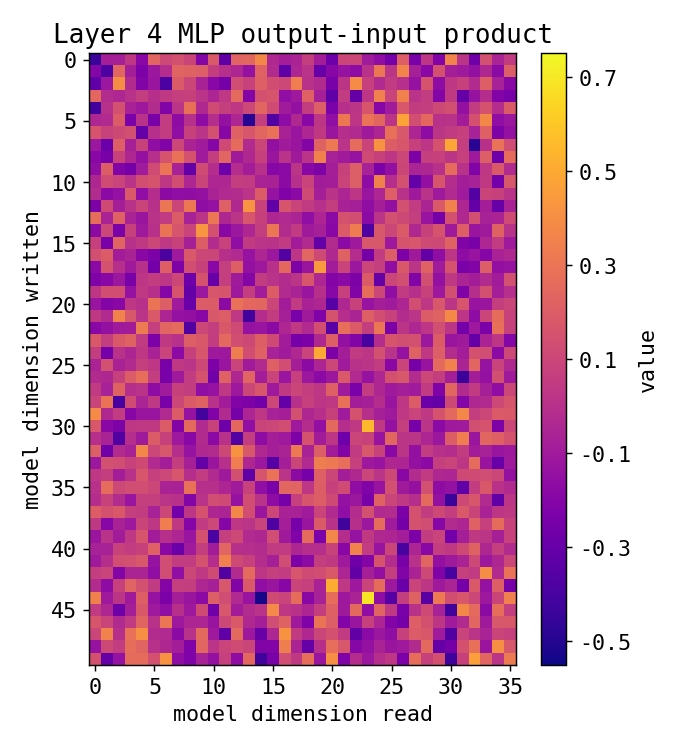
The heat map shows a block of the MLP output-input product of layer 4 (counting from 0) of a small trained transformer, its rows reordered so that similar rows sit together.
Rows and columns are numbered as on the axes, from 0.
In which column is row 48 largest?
34
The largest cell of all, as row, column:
44, 23
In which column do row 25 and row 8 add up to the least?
27
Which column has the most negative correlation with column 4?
14
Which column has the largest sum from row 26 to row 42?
20
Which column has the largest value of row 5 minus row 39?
26
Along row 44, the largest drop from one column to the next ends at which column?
24
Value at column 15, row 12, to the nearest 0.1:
-0.3
